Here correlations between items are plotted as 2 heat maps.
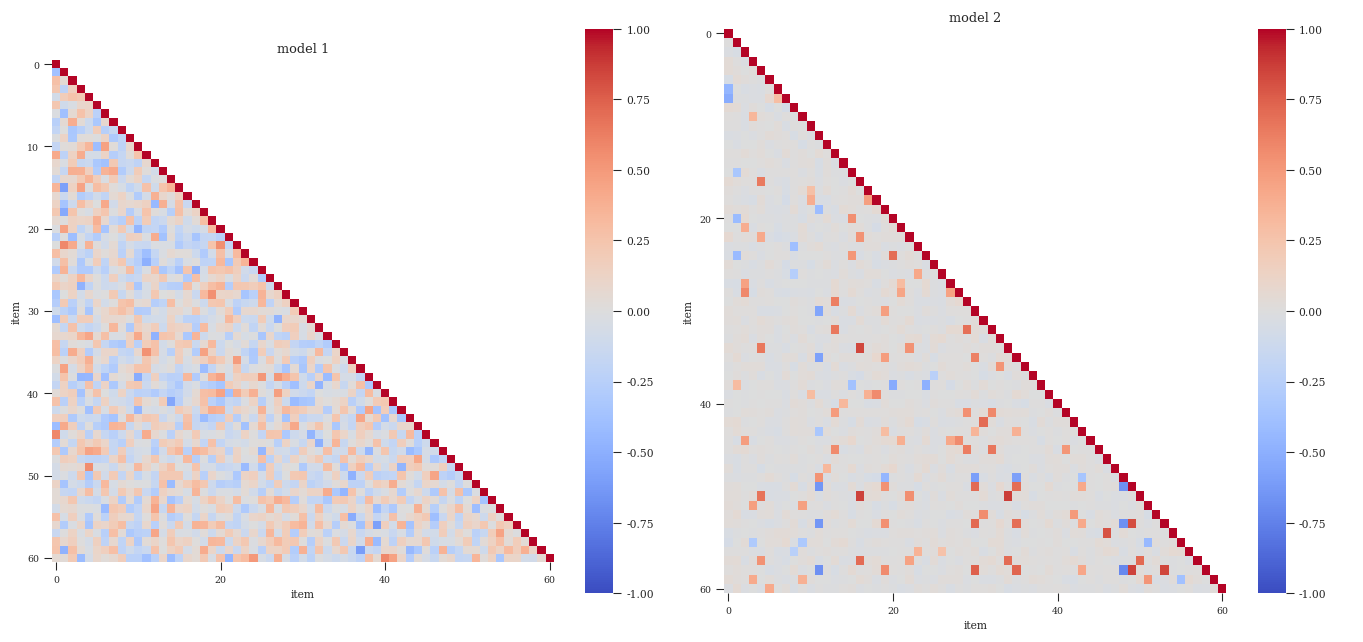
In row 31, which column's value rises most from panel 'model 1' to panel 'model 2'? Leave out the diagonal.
42
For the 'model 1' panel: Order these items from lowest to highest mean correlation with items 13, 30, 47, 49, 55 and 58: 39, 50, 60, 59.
39, 60, 50, 59
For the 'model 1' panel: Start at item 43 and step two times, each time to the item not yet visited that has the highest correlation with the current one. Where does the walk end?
1
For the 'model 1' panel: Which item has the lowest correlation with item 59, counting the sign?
37
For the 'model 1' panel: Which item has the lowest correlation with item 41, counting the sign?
14
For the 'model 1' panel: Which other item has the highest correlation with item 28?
19
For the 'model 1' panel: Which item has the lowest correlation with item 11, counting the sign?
24
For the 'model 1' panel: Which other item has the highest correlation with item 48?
44
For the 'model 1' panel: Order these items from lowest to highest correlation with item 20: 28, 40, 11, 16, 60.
11, 16, 28, 60, 40
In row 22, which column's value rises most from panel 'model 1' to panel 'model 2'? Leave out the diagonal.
50
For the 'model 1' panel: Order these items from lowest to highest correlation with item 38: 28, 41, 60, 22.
41, 22, 60, 28
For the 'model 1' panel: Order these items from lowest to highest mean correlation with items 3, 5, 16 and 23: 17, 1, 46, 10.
10, 1, 17, 46
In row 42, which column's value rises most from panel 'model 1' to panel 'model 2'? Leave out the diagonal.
52
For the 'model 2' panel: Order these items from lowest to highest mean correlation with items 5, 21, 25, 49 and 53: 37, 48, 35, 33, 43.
48, 37, 33, 43, 35
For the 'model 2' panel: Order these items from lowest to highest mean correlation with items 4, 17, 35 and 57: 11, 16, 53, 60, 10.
11, 60, 10, 53, 16
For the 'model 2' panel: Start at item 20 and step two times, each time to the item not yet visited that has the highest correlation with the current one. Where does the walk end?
15
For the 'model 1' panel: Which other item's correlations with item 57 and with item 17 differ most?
12
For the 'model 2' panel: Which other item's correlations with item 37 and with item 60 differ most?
5
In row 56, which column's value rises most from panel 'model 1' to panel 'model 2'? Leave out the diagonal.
39
